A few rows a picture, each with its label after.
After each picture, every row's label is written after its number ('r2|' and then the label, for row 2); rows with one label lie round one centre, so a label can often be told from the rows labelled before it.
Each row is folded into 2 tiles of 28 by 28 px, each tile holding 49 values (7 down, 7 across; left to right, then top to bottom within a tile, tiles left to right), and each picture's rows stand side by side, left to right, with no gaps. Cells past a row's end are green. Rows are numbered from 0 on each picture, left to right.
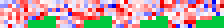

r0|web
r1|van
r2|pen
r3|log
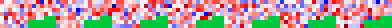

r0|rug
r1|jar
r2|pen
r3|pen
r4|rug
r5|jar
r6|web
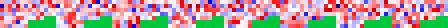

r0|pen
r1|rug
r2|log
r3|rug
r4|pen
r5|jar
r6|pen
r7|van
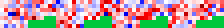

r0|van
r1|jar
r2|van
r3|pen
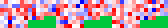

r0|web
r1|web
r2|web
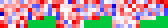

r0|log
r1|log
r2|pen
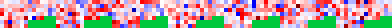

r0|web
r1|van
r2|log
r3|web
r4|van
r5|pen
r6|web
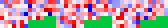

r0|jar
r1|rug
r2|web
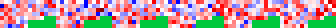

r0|pen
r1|van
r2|van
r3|jar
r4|van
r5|jar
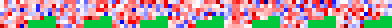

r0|log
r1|van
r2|log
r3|pen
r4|rug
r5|rug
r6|web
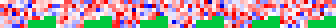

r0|van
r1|pen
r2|log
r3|rug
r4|web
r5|pen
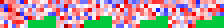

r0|rug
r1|web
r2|pen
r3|van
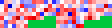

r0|van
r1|van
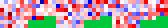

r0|web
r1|pen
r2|jar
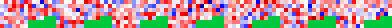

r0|rug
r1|log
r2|jar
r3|rug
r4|pen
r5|van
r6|log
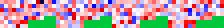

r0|rug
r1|van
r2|van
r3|log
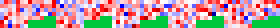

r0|log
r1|jar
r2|van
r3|pen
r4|pen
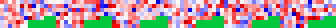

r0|rug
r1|log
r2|log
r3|log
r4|pen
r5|van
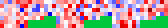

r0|log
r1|rug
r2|jar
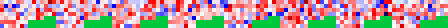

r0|jar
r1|rug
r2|pen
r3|rug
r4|pen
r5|rug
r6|jar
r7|web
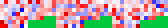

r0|log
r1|web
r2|web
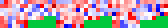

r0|log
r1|log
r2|log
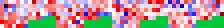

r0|jar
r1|van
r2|van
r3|jar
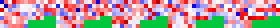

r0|jar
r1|rug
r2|pen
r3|van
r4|van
